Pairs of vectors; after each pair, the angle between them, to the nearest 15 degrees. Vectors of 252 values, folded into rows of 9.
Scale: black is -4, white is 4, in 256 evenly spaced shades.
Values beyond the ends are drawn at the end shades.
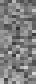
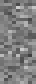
60 degrees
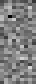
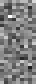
165 degrees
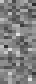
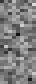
165 degrees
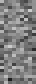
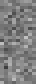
105 degrees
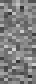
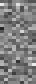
30 degrees
